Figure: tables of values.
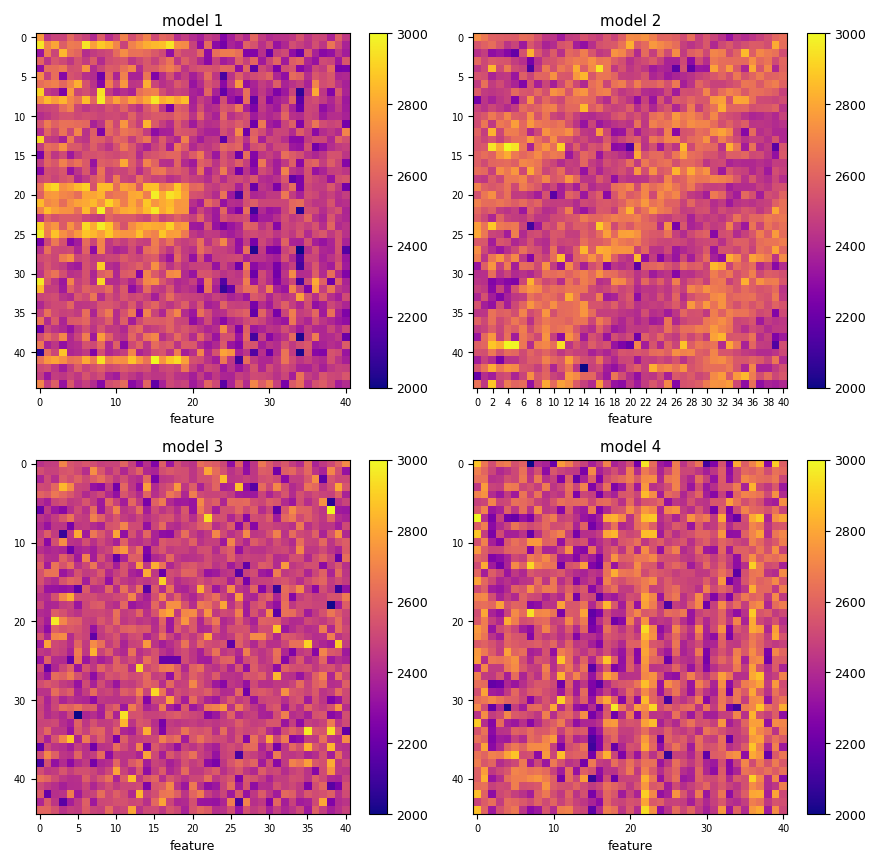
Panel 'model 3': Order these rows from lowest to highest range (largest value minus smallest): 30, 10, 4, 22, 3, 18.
4, 10, 30, 22, 3, 18
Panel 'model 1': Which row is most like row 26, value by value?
17
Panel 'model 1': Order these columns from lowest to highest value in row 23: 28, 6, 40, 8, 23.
28, 23, 40, 8, 6
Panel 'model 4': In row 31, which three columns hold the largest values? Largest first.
18, 23, 37
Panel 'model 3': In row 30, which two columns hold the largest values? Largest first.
17, 20
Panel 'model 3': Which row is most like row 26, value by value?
42
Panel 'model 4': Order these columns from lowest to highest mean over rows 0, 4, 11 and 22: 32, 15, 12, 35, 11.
15, 11, 32, 35, 12
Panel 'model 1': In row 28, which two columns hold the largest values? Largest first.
4, 3
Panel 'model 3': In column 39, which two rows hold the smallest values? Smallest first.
16, 12
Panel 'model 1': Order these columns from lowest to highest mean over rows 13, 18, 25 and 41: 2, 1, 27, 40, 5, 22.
22, 40, 27, 5, 1, 2
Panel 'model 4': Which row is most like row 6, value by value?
2
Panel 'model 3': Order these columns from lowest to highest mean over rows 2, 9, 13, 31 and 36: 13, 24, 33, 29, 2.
29, 2, 33, 13, 24
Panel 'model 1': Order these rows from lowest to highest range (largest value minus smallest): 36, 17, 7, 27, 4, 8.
36, 17, 4, 27, 8, 7
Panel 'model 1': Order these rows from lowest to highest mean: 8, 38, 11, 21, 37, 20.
37, 38, 11, 8, 20, 21
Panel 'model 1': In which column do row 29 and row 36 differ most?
8
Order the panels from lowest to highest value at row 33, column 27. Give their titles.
model 1, model 2, model 3, model 4
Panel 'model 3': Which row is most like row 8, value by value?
11
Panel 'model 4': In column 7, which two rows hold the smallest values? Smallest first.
0, 9
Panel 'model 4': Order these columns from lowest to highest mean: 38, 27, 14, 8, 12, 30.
30, 38, 27, 14, 8, 12
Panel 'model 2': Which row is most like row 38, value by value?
29
